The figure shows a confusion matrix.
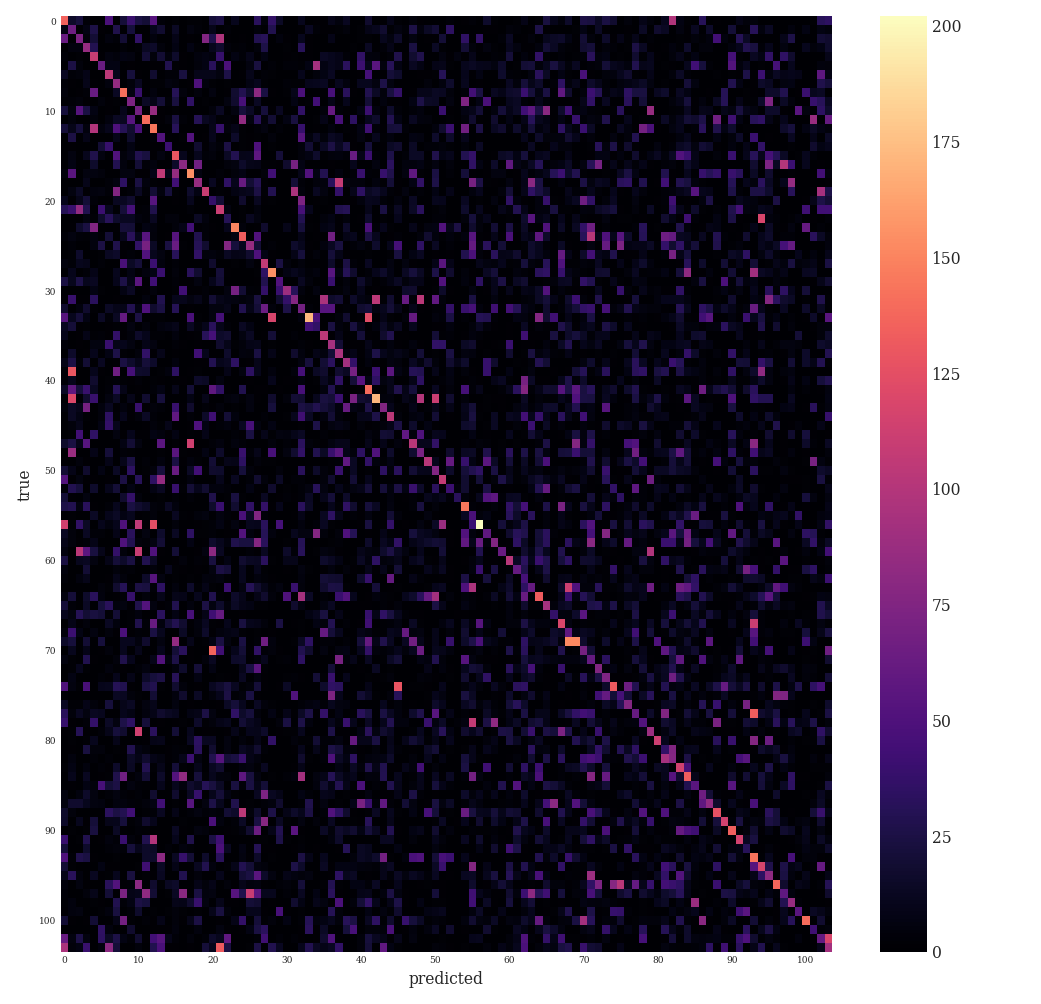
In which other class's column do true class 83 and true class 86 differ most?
27
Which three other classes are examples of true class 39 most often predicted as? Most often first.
1, 94, 7
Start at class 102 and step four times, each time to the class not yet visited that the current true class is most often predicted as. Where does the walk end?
19
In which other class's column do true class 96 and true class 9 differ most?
75
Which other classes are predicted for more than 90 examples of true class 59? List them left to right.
2, 10, 79
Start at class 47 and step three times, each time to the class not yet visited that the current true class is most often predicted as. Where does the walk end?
32
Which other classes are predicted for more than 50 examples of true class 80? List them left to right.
39, 93, 95
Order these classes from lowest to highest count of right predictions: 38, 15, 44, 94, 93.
38, 44, 94, 15, 93
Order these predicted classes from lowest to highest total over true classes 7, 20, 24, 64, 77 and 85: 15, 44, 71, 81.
44, 15, 81, 71
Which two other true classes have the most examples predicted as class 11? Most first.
97, 25
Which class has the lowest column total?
53
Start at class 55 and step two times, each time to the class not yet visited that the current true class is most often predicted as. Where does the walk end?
82
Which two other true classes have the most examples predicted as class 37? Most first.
18, 71
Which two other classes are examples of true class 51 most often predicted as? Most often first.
13, 79
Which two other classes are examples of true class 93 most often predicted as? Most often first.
13, 43
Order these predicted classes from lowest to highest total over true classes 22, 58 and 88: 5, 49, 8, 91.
5, 91, 49, 8
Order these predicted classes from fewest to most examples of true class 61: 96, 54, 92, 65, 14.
54, 14, 65, 96, 92
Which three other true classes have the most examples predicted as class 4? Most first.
12, 23, 8
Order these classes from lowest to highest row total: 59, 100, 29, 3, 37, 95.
3, 37, 29, 95, 59, 100
